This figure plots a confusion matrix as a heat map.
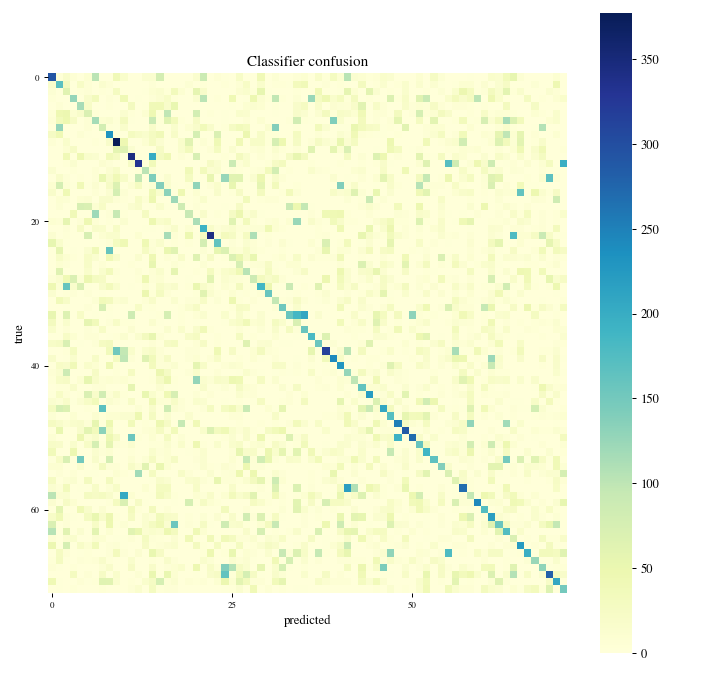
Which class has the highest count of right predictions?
9
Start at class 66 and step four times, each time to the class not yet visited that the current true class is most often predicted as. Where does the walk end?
69
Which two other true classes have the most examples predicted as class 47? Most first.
66, 52
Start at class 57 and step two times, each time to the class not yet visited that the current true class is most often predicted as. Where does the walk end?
2
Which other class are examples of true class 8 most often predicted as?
63
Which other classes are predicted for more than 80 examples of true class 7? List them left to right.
1, 31, 68
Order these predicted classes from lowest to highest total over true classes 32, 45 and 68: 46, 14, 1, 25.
1, 14, 25, 46
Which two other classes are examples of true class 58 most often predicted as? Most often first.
10, 0
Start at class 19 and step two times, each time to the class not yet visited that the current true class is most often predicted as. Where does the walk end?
39
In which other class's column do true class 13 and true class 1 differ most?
31
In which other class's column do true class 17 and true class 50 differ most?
48
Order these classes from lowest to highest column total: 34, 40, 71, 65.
71, 65, 34, 40
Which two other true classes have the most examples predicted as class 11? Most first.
50, 33
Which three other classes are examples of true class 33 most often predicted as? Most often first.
35, 34, 50
